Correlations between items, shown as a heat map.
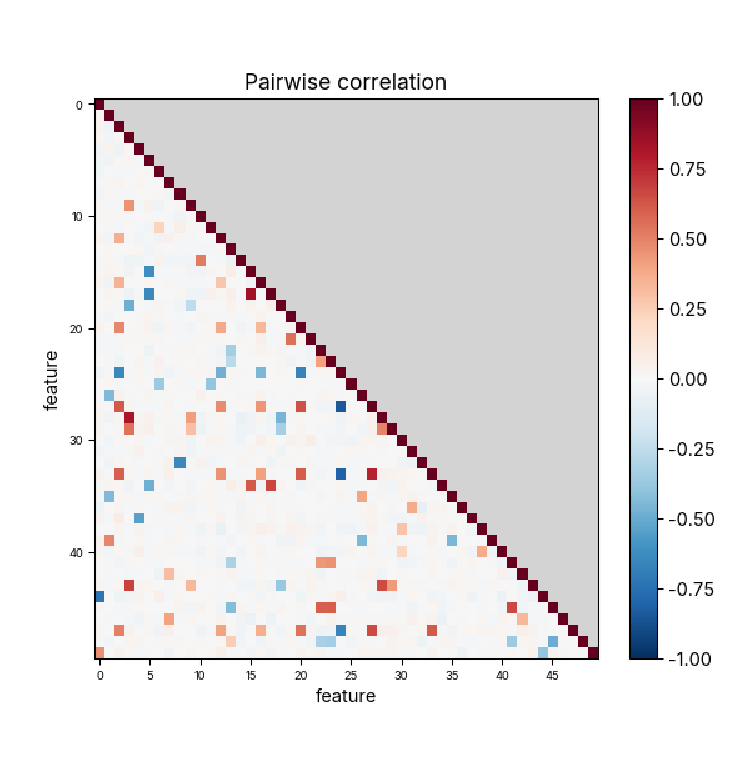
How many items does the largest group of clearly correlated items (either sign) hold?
8
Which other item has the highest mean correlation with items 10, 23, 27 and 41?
45
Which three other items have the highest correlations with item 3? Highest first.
28, 43, 29
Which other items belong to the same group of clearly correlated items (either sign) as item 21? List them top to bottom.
19
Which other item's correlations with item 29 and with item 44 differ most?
0
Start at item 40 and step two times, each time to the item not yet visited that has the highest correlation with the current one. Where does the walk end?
30
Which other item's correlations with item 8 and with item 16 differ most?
32
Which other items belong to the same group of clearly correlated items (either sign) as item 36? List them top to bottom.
31
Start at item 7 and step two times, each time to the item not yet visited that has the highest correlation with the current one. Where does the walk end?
42
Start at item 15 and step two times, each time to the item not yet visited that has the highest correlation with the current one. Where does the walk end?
34
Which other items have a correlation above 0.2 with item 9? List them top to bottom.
3, 28, 29, 43
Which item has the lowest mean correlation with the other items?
24
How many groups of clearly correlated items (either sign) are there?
14
